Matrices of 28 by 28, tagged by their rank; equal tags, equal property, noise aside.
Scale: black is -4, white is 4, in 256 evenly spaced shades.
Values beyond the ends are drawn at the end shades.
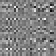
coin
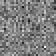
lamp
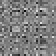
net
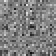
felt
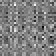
net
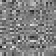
net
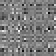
net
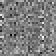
lamp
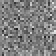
lamp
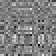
net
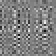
coin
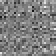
felt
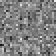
lamp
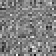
lamp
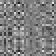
net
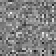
lamp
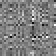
net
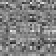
felt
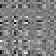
coin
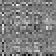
net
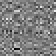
felt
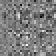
felt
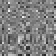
felt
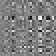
coin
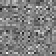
felt
